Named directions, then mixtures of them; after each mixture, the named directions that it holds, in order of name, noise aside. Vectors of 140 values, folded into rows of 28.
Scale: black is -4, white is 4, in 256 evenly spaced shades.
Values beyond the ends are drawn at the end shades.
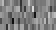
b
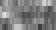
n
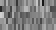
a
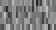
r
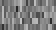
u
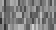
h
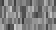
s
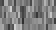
s.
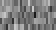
b, n.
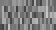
b, r, u.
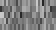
a.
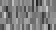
r.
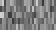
a, b, h.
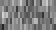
n, r, u.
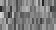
a.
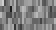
a, s.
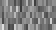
s, u.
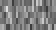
r.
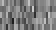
b.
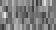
n, r.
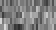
h, n.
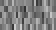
r, s.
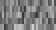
h, s.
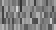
u.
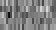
a, r.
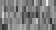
h, n, u.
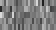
a.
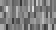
b, r.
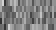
h, s.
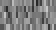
r.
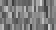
r.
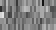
a.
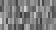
a, b, h.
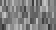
h, n, r.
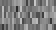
u.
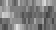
n.
